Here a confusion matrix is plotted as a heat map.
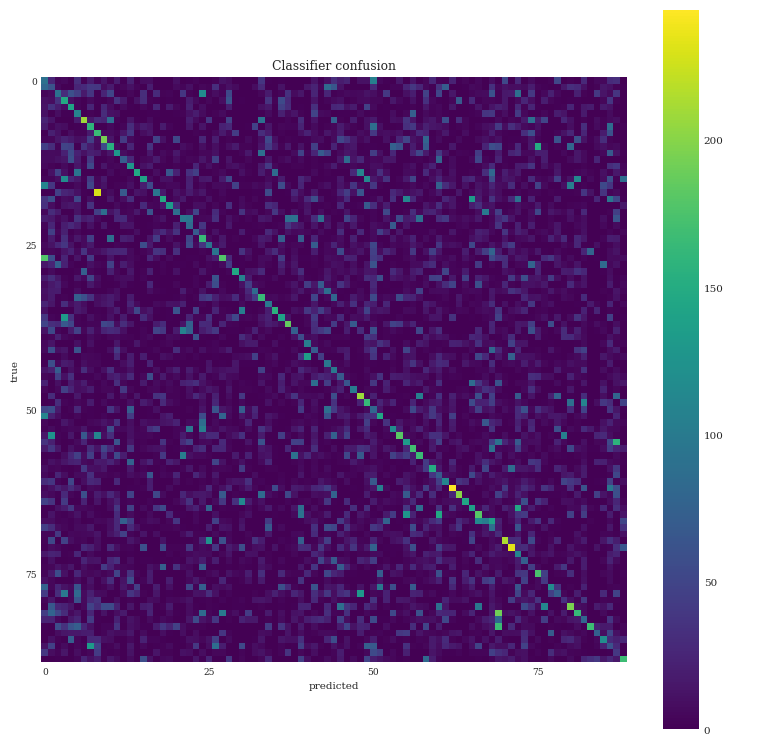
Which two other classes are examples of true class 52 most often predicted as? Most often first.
24, 67
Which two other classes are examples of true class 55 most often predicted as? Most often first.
87, 69
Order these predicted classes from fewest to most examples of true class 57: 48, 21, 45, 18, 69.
45, 69, 18, 48, 21
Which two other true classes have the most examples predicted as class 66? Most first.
67, 80
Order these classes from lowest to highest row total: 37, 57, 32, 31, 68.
32, 31, 68, 57, 37
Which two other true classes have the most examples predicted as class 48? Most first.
78, 14
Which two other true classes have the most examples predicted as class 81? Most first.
15, 9
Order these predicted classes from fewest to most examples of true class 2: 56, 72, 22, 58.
22, 56, 58, 72
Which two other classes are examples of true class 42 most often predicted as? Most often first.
40, 71
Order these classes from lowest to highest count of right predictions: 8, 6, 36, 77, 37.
77, 36, 8, 37, 6
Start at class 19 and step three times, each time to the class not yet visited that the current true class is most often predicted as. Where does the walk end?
69
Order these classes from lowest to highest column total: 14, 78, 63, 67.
14, 63, 78, 67
